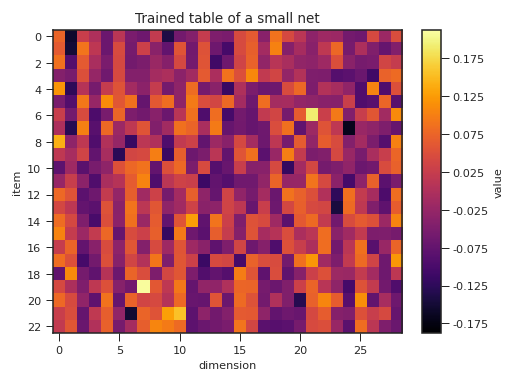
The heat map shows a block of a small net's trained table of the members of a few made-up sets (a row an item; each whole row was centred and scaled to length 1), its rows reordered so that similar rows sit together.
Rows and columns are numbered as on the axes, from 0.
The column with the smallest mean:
3
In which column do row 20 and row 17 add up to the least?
12
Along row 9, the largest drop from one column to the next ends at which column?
9
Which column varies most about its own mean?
1
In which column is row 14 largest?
11
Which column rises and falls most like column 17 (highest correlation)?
14
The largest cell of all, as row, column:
19, 7
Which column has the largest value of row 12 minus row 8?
6
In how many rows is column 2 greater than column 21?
9
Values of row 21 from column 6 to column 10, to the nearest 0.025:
-0.15 0.075 0.05 0.125 0.15
